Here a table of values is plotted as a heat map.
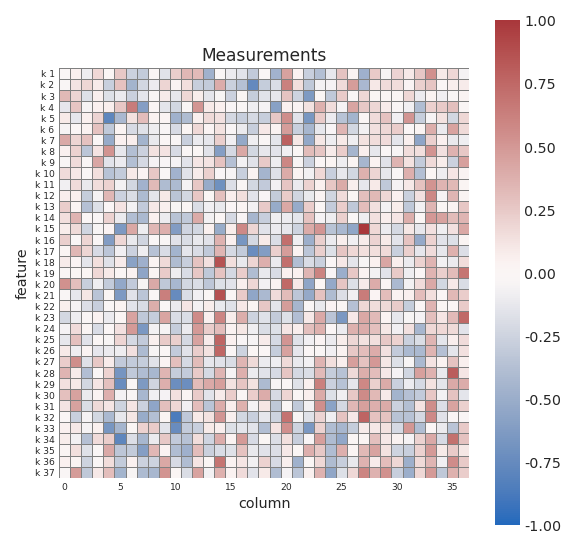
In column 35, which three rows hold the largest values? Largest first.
k 28, k 34, k 36
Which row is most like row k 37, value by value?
k 31
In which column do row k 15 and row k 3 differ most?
22
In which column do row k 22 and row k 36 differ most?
14
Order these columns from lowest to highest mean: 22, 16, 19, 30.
19, 22, 30, 16
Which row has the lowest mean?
k 33
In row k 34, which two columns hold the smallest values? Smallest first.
5, 25
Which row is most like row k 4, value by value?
k 24
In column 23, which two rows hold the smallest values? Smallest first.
k 1, k 18
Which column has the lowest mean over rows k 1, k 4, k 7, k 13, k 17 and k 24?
7
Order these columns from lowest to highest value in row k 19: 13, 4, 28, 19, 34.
13, 19, 28, 4, 34
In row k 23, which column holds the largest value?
36
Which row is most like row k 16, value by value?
k 7
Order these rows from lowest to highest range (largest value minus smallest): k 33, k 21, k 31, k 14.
k 14, k 31, k 33, k 21
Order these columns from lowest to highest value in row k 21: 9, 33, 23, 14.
33, 23, 9, 14
